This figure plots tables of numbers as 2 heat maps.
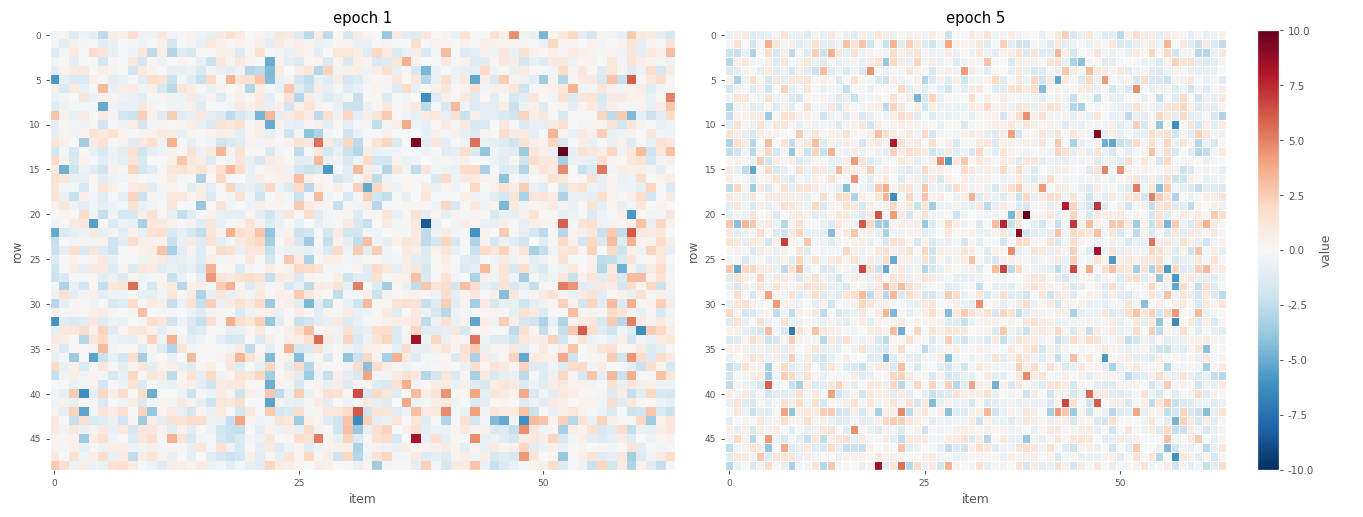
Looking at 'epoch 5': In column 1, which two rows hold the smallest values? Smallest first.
26, 21
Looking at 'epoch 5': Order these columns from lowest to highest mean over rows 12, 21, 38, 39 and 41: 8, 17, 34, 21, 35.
34, 8, 17, 35, 21
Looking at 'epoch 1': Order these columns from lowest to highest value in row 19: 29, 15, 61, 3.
15, 29, 3, 61
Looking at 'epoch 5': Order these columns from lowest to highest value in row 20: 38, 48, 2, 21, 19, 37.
2, 48, 37, 21, 19, 38
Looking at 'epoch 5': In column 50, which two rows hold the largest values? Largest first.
15, 21
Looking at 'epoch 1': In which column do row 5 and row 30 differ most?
52
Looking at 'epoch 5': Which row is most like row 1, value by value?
29
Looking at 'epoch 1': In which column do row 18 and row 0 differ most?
50
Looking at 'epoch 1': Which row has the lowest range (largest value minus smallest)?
1
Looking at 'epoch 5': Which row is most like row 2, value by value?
13
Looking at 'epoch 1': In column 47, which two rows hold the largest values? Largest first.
0, 36
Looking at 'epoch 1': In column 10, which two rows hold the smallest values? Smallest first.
40, 42
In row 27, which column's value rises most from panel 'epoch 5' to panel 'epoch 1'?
57
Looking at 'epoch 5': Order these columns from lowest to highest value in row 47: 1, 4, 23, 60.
60, 23, 1, 4
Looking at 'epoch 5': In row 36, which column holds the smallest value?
48
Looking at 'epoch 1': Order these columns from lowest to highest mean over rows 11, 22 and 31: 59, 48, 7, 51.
7, 48, 51, 59
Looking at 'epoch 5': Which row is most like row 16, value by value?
44
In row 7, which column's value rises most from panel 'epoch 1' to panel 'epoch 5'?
38
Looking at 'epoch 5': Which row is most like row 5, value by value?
35
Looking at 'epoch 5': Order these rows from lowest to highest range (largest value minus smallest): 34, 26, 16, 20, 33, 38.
34, 16, 38, 33, 26, 20
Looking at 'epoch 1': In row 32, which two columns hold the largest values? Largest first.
59, 18
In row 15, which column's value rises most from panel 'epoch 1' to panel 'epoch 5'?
48
